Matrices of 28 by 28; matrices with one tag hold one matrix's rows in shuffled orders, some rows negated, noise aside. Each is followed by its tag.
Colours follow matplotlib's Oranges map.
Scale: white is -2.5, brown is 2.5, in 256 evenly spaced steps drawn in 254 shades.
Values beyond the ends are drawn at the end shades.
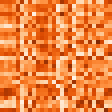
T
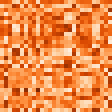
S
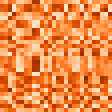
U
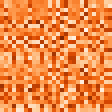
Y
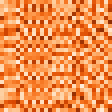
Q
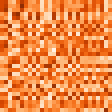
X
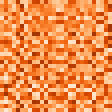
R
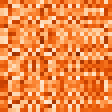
X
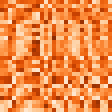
U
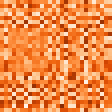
Y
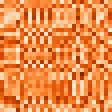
Q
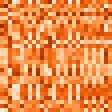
X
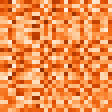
U
